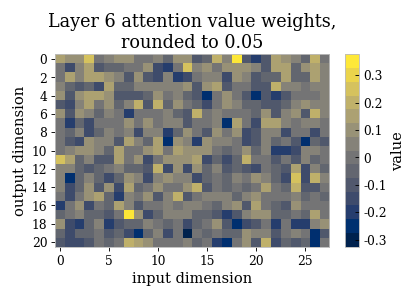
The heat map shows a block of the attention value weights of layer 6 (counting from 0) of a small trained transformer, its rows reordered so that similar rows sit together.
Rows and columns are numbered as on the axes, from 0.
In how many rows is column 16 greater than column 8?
12
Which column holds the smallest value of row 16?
0
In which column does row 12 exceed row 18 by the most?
24
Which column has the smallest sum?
1
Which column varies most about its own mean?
26
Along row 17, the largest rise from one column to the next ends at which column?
7
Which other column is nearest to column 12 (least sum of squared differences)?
10
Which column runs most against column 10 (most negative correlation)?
23
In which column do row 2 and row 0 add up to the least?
20
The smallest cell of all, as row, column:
19, 13
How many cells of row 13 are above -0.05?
16
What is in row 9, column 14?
-0.2
